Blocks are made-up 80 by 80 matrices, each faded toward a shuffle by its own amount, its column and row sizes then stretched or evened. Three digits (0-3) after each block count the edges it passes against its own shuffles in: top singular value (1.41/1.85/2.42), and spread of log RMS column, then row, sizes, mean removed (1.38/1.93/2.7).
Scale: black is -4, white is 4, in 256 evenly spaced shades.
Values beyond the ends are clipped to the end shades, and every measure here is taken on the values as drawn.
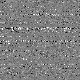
0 0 3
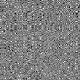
3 1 1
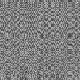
3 1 0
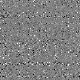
1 2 2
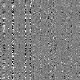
3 3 1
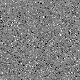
1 0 1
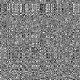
3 2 2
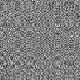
3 0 0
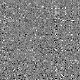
1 2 2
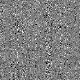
1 3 0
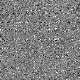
1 1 2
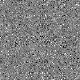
1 1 2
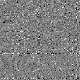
2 1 2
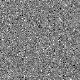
0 2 0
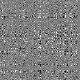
2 3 3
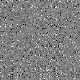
2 1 1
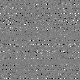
0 1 3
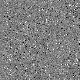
0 1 0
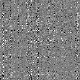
0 3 2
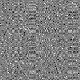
3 0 1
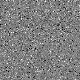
1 0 1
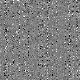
0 3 1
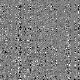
1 3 2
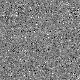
0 0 1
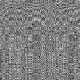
3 0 1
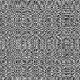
3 2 0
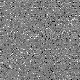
2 0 1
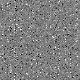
0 2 1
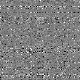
2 1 3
